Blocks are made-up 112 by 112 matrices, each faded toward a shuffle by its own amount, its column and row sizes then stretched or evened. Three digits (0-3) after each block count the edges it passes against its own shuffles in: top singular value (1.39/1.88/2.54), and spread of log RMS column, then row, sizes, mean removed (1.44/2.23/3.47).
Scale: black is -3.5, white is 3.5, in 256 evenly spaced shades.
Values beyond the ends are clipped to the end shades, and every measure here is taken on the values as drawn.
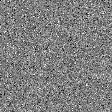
0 1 0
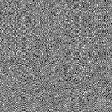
3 1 0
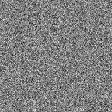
2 0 0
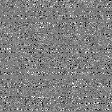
0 1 3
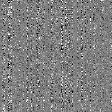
1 3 1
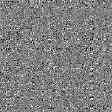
2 2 2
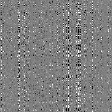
3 3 1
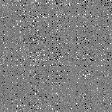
0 2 2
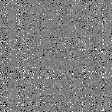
1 2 2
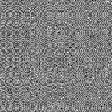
3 0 0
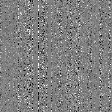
1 3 0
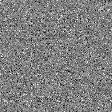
1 0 1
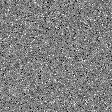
0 0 0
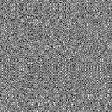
3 1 0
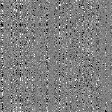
2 3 0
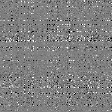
1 2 3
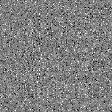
2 1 0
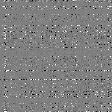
1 2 3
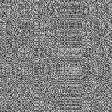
3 0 0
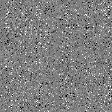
0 2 1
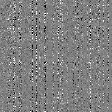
1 3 1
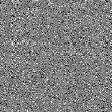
2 1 0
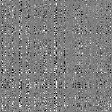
2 3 2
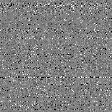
2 1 2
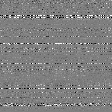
3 0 3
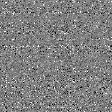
1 1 2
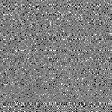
3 0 2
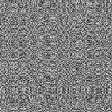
3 1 2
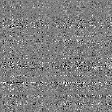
1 2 3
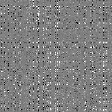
3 3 2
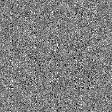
0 2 1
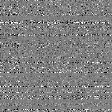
2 1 3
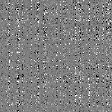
0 3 2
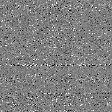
0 1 2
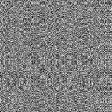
3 2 0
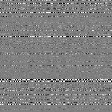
3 0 3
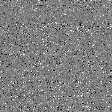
0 0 2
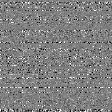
2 1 3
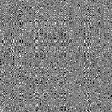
3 2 1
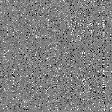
2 2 1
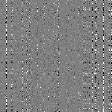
3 3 1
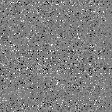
1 1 2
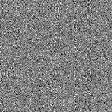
2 1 0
